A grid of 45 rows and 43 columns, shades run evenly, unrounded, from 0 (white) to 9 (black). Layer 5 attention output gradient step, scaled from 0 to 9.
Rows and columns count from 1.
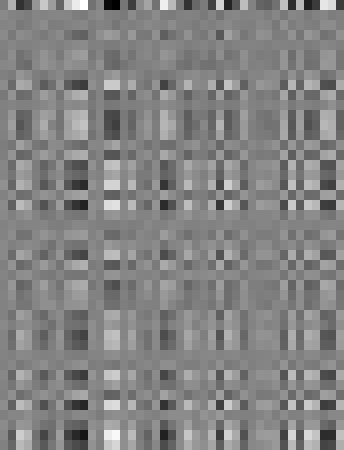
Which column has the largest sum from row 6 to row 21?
28
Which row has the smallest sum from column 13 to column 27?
44
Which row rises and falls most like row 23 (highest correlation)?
3
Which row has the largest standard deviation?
1
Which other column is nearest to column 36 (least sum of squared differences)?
6
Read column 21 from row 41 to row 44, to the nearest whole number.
7 4 6 8
